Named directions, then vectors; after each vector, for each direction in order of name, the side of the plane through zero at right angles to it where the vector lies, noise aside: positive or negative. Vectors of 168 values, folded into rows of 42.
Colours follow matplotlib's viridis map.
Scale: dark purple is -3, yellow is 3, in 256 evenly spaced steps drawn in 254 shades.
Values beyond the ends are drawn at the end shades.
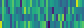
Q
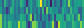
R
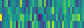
negative, positive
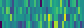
negative, negative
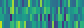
positive, positive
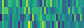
positive, negative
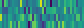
negative, positive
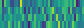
negative, positive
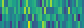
positive, negative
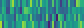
positive, positive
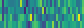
negative, positive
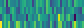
positive, positive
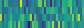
negative, positive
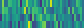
positive, negative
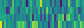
positive, positive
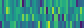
negative, negative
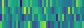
positive, negative
